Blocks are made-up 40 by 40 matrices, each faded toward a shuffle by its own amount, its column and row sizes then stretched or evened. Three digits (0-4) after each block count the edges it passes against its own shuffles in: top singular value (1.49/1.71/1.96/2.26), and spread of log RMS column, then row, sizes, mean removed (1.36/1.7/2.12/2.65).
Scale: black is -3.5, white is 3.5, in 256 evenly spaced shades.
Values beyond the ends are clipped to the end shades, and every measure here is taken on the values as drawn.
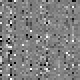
1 4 2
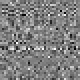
3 0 3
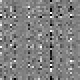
3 4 2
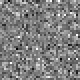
1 1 2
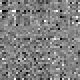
2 0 3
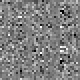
0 4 1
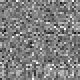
2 0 1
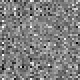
2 2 2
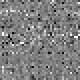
1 1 3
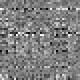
3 1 4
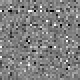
0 1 2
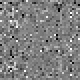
0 2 1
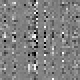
2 4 2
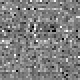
1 0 2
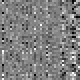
3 4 1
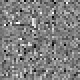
0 2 2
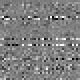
3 1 4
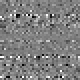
1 0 4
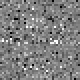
0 1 1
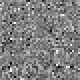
0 1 1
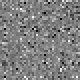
0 2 1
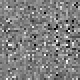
1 2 2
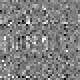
3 2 2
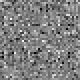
2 0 2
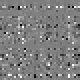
2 2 4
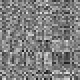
4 1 3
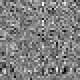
2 2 1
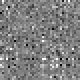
1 2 2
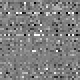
2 1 4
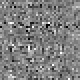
0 2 2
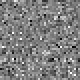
1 0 2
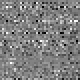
1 0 4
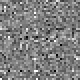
0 2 2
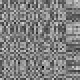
4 0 2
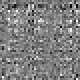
3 3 2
